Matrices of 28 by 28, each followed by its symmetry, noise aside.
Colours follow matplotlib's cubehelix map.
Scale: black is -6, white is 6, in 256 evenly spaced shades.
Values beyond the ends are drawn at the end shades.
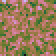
no symmetry.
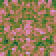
mirrored left to right.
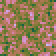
same after a half turn.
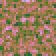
mirrored left to right.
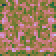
mirrored left to right.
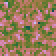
mirrored left to right.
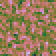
same after a half turn.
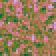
antisymmetric.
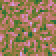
antisymmetric.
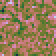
antisymmetric.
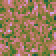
antisymmetric.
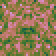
mirrored left to right.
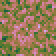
symmetric across the other diagonal.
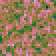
same after a half turn.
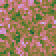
symmetric.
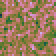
no symmetry.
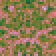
mirrored left to right.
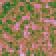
symmetric.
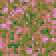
no symmetry.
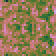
mirrored top to bottom.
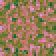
mirrored top to bottom.
